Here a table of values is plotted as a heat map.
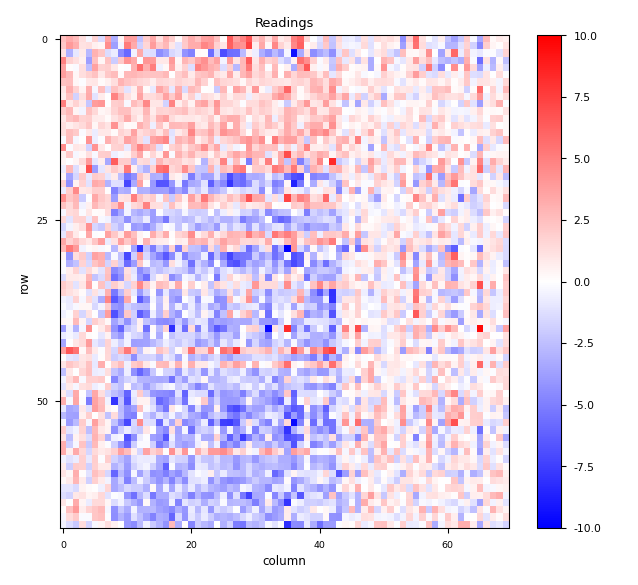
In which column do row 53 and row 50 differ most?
46
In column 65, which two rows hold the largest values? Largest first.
40, 34
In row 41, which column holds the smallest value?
32
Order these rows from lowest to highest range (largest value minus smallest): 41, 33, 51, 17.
41, 33, 51, 17
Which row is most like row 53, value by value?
2
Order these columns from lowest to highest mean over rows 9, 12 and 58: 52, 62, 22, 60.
52, 60, 62, 22
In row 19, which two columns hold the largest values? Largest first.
57, 61
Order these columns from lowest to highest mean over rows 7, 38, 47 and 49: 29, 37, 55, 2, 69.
29, 37, 55, 69, 2
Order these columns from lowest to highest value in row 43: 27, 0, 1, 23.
0, 23, 1, 27
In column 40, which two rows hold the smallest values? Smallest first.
35, 67
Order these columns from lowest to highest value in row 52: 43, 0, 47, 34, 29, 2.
29, 2, 0, 34, 43, 47
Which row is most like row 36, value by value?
38
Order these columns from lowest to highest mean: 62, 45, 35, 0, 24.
24, 35, 62, 45, 0
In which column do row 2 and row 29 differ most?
36
